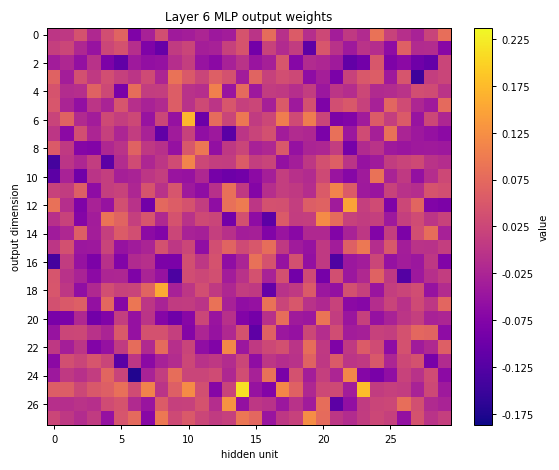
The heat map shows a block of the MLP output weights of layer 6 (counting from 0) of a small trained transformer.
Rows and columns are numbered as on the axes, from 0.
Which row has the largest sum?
25
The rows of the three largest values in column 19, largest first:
27, 6, 22
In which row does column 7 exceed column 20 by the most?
18
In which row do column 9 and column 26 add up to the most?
3
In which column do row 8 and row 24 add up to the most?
11
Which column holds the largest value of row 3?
9
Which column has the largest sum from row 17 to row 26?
8
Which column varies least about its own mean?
1
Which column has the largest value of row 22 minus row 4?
13
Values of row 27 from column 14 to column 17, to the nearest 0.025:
0.1 0.075 -0.05 0
